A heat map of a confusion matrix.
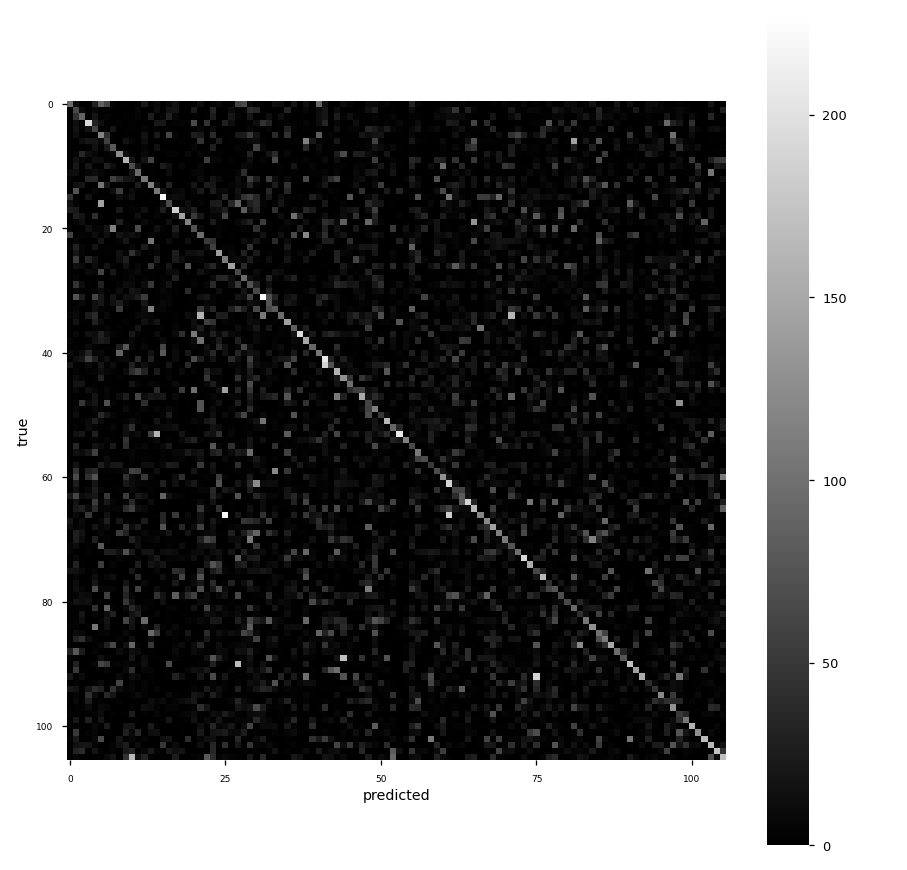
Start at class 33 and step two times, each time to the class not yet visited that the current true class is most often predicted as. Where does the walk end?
5
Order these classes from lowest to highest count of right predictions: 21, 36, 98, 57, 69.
98, 57, 36, 21, 69
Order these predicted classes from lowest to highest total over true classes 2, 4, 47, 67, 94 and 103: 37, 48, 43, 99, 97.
37, 99, 48, 97, 43
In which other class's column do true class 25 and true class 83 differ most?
12
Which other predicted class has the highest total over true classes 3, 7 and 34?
71
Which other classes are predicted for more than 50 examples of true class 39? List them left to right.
9, 15, 28, 86
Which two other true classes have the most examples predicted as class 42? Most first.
91, 85
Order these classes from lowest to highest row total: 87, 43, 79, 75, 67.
67, 75, 43, 87, 79
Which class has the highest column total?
29
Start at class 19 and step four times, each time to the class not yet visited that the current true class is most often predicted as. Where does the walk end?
60
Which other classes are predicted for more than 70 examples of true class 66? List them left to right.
25, 61, 79
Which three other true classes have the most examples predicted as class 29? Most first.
70, 56, 84
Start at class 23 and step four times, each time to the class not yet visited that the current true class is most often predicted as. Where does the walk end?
38
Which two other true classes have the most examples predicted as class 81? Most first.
6, 20
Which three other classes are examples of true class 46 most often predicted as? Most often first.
25, 20, 79
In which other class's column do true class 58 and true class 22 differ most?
13
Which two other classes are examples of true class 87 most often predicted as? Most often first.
82, 10
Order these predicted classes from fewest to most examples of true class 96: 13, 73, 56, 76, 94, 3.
76, 13, 3, 94, 73, 56
